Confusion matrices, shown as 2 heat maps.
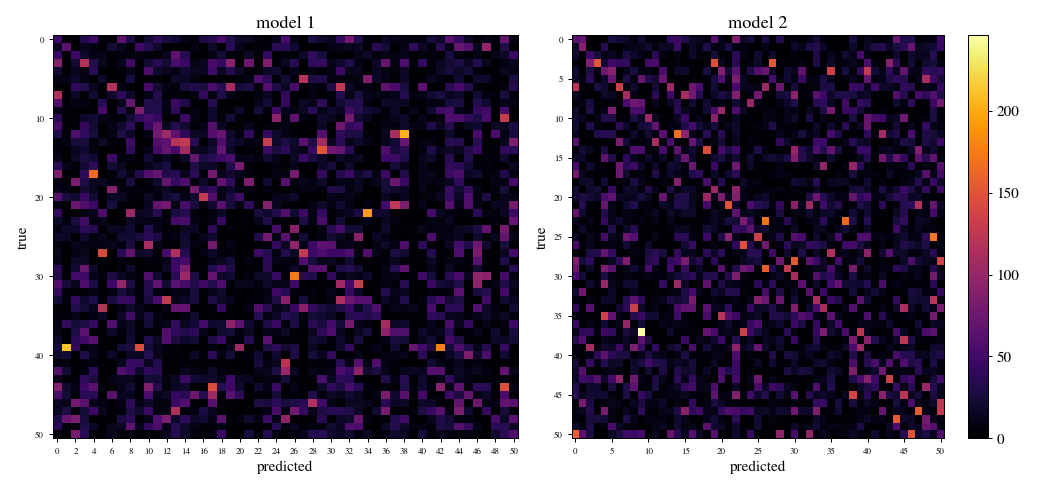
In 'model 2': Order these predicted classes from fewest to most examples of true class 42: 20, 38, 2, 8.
2, 8, 20, 38
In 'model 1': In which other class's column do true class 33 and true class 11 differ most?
12
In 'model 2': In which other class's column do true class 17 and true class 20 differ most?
18
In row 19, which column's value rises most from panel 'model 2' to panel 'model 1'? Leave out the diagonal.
6
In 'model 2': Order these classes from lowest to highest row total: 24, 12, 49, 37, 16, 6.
24, 49, 16, 12, 6, 37
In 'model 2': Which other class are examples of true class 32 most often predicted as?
1
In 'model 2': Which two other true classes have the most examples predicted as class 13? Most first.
6, 50
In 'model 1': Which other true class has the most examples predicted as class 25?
41
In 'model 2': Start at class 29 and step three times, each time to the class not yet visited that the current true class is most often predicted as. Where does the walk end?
37
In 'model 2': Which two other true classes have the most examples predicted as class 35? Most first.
4, 27
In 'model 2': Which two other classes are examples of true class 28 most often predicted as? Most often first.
30, 50
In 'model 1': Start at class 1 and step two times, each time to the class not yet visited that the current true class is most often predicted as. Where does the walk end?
13
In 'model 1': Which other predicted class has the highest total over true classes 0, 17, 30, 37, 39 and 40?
26
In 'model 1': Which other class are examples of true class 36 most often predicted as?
19
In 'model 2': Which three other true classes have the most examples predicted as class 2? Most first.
39, 3, 34
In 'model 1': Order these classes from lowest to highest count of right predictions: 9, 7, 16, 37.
16, 7, 37, 9
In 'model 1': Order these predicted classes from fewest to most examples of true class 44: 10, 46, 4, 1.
1, 46, 4, 10
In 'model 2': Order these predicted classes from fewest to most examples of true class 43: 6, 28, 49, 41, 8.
28, 49, 41, 8, 6
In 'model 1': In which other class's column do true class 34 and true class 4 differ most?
5
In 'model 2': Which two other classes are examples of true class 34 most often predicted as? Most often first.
8, 45
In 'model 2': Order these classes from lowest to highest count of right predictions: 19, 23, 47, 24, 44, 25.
44, 24, 23, 19, 25, 47
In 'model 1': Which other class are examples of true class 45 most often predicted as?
17
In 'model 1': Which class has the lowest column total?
39
